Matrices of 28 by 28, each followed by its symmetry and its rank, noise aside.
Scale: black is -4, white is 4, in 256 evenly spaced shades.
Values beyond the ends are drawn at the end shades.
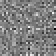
no symmetry, rank six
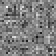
symmetric, rank six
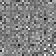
symmetric, rank seven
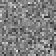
no symmetry, rank eight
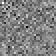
symmetric, rank seven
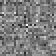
no symmetry, rank seven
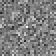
symmetric, rank eight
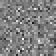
no symmetry, rank seven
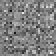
no symmetry, rank six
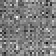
no symmetry, rank seven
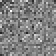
symmetric, rank seven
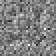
symmetric, rank six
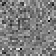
symmetric, rank six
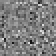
antisymmetric, rank six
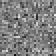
antisymmetric, rank six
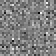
antisymmetric, rank six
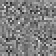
no symmetry, rank seven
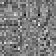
no symmetry, rank six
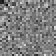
no symmetry, rank eight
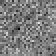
symmetric, rank eight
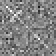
symmetric, rank eight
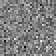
symmetric, rank six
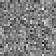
no symmetry, rank six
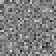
symmetric, rank six
